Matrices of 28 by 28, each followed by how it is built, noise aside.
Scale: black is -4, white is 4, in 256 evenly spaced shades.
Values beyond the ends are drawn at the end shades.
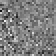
lower triangular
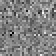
uneven rows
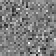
block diagonal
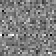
uneven rows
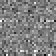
uneven rows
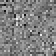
block diagonal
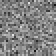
noise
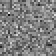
noise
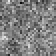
smooth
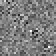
block diagonal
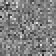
block diagonal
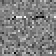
uneven rows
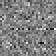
uneven rows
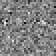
uneven rows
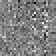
uneven columns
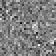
block diagonal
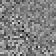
lower triangular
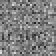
blocks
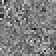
block diagonal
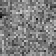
smooth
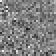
lower triangular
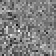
lower triangular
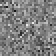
block diagonal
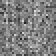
blocks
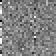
uneven columns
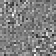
block diagonal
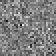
block diagonal
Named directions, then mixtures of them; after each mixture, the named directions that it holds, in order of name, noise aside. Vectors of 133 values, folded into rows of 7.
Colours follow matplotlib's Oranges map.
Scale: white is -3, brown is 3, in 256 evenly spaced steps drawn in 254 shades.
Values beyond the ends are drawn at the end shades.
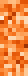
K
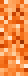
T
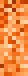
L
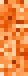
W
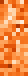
K, W.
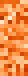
K.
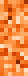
K, T.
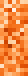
L.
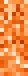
T.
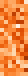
T, W.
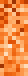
L.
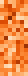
K, W.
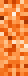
K, T.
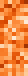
K, L.
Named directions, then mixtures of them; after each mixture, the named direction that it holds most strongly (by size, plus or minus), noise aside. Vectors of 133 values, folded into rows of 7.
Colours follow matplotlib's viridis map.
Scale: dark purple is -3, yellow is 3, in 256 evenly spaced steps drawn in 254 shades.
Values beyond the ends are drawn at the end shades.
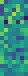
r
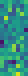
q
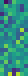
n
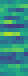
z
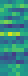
z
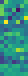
r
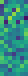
r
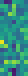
q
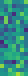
q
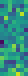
q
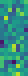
q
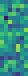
q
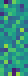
n
